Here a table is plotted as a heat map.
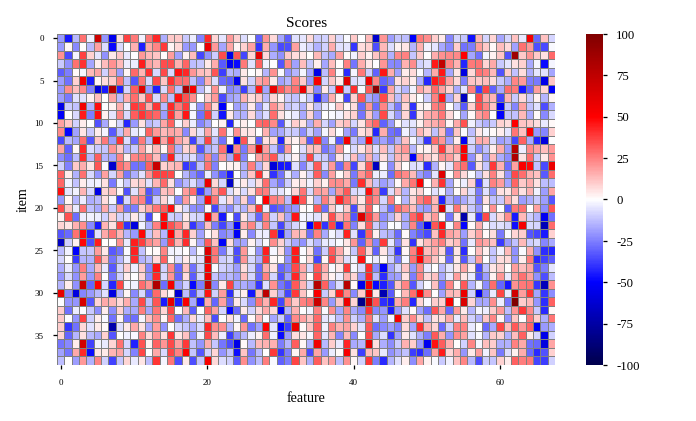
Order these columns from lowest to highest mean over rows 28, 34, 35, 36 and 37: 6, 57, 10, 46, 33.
46, 10, 57, 6, 33
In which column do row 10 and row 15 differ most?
43
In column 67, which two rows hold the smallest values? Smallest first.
6, 25
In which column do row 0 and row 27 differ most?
44
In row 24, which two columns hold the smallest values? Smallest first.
0, 22
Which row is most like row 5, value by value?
36
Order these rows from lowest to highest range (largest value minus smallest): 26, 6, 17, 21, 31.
26, 17, 21, 6, 31
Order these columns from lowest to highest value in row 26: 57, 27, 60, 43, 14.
27, 43, 60, 57, 14
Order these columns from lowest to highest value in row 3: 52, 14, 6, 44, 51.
6, 44, 14, 51, 52
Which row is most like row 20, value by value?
16
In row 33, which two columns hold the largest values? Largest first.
46, 3
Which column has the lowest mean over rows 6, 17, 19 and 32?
23
